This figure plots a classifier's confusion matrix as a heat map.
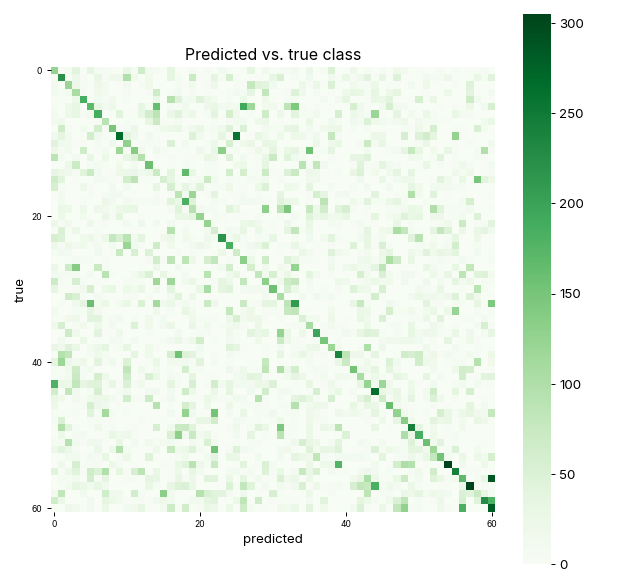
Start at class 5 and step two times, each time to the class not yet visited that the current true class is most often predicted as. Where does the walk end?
46
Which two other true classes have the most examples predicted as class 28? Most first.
45, 59
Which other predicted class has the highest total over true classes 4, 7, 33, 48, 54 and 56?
60
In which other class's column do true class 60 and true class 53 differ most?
56
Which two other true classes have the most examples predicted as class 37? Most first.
18, 19
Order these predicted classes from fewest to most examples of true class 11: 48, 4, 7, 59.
7, 48, 4, 59
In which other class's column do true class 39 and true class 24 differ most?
17
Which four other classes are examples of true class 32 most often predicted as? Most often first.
33, 5, 60, 14
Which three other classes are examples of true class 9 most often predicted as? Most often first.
25, 55, 38
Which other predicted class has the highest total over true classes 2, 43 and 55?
0
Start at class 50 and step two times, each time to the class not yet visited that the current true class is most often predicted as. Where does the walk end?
19
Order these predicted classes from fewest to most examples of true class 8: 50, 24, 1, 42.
42, 50, 24, 1
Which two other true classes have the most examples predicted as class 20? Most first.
58, 37
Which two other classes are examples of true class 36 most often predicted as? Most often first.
31, 2
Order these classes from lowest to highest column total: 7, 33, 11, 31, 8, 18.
8, 11, 7, 31, 18, 33
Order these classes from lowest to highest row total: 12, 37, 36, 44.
37, 12, 36, 44
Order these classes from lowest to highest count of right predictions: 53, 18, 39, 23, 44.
53, 18, 23, 39, 44
